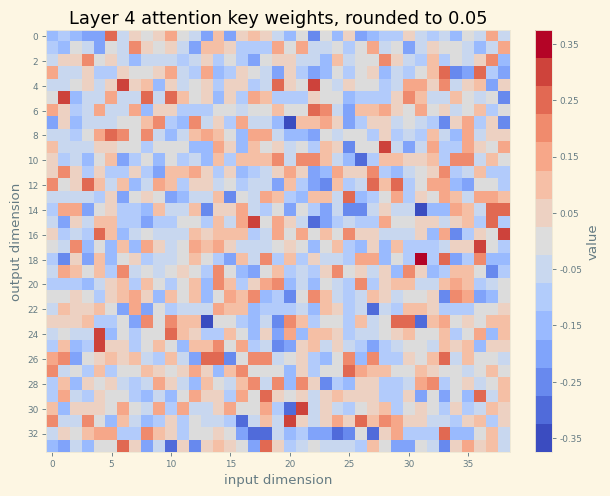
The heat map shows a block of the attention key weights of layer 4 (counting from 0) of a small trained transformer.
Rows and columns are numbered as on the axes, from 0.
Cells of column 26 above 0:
11
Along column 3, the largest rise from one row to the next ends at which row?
12
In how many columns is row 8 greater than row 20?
16
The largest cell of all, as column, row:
31, 18
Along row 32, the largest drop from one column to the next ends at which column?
34
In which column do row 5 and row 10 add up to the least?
26
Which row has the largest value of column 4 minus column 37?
24
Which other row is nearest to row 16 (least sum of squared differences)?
27
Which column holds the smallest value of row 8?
22
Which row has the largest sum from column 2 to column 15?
8
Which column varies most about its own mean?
33
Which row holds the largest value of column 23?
6
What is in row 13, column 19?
0.1
